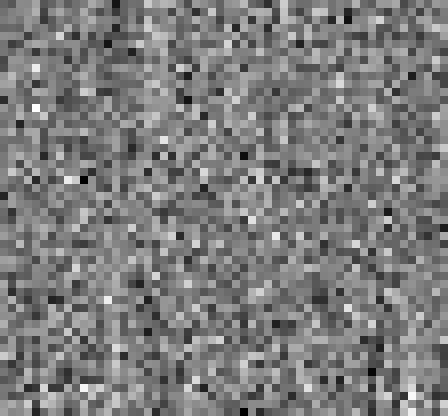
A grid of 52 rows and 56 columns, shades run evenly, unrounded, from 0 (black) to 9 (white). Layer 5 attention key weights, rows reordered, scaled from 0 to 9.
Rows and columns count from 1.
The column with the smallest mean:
50
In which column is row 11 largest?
43
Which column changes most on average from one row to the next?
11
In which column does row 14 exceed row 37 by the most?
5
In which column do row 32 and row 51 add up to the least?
47
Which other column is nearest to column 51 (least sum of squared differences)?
54
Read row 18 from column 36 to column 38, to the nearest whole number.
7 3 4
